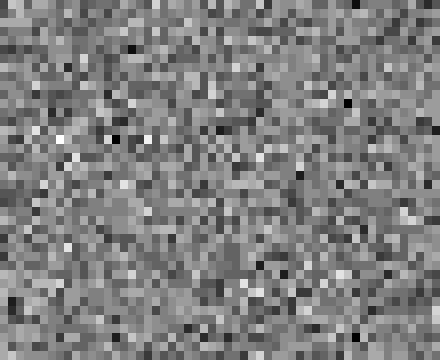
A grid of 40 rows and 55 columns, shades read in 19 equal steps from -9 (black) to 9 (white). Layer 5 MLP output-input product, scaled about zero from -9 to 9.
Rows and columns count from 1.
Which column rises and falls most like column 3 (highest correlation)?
2
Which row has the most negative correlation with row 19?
8
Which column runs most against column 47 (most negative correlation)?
19
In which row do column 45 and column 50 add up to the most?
27
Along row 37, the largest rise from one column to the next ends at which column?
26
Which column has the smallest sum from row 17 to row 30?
46
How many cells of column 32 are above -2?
28
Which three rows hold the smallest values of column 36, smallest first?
31, 29, 3
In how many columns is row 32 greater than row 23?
30
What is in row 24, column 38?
-3
